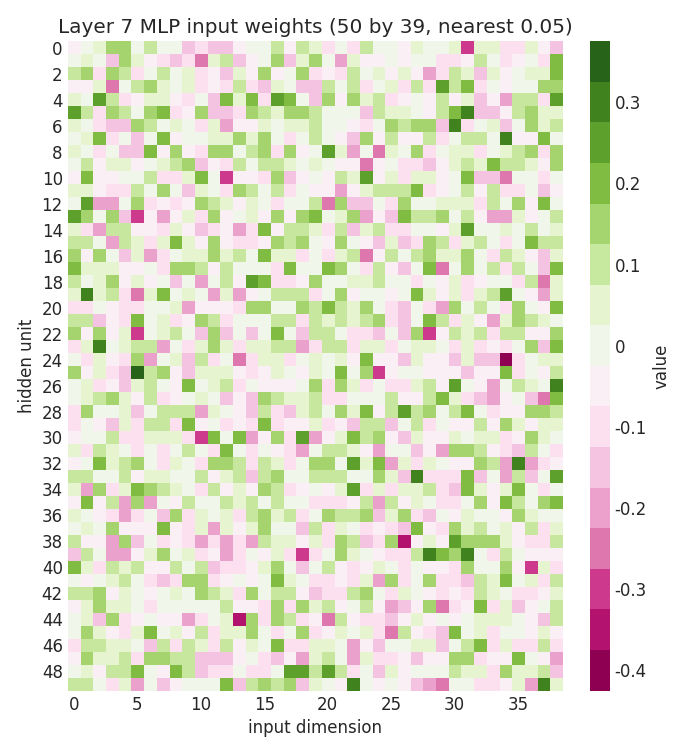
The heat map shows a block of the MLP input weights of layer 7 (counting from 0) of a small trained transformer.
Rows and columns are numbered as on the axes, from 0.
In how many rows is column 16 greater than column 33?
30
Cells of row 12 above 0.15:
2
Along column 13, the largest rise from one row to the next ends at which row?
45
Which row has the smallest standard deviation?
42
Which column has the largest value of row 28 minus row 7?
26
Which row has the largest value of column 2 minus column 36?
32
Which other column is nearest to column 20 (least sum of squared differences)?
8
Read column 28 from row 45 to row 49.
-0.1 0.05 -0.05 0 -0.2
